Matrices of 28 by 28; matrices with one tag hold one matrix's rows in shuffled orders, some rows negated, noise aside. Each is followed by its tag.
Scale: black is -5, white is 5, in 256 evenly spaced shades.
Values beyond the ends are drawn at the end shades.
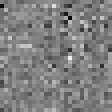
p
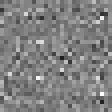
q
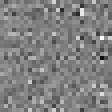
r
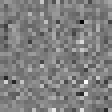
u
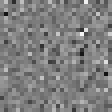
u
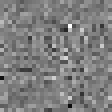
p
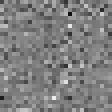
p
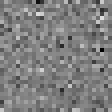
q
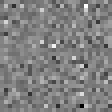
u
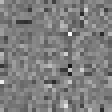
p
